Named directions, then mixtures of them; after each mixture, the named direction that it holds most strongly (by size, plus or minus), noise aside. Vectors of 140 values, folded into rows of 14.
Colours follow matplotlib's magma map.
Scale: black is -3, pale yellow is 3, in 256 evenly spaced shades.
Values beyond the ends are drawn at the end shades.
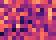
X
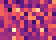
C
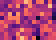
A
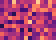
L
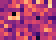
A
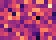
A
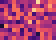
L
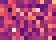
C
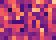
C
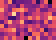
L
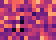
X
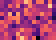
A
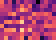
L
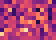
X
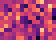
A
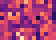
A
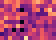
X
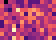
C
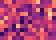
X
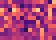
C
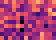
X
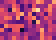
C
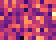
A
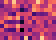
L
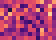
X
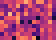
A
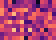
L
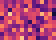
A
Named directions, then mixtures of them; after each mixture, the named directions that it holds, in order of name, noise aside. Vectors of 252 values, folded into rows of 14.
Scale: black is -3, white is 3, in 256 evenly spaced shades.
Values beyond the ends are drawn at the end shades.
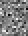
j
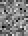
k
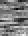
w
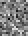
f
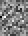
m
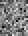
k.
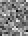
f.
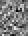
f, m.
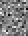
j.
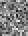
f.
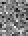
f, j, k.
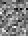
j, m, w.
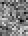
f, m, w.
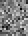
k.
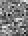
j, k, w.
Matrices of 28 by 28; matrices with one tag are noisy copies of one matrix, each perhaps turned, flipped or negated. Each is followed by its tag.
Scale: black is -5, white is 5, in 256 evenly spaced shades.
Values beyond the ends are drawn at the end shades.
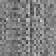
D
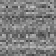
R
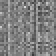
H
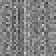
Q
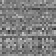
H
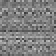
Q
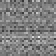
Q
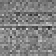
D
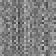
Q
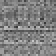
D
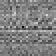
D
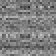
R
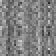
R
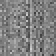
D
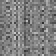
Q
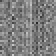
Q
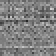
H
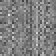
Q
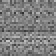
Q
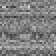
R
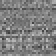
H
